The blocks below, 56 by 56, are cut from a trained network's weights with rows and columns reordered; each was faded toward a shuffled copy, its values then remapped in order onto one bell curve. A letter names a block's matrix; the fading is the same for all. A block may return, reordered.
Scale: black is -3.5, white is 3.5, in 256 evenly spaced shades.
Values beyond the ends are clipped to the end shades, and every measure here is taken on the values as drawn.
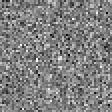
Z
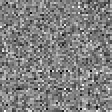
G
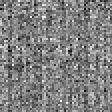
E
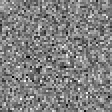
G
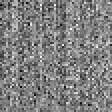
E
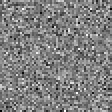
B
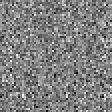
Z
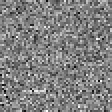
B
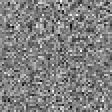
Z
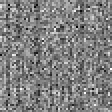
E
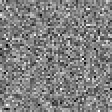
G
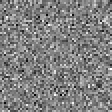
G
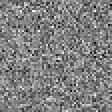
B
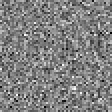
Z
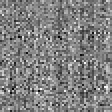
E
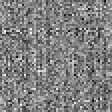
E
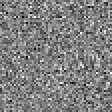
B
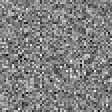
Z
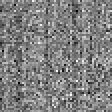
E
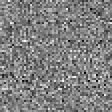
G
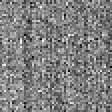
E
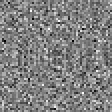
G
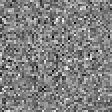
Z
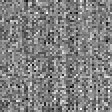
E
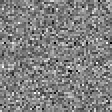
G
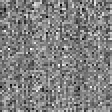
E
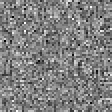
Z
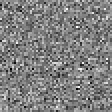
G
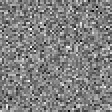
B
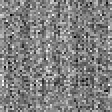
E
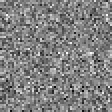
G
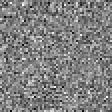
B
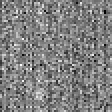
E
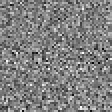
G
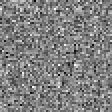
B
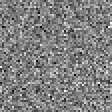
G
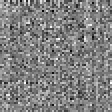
E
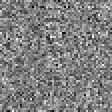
G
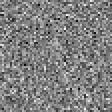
G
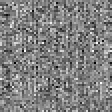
E
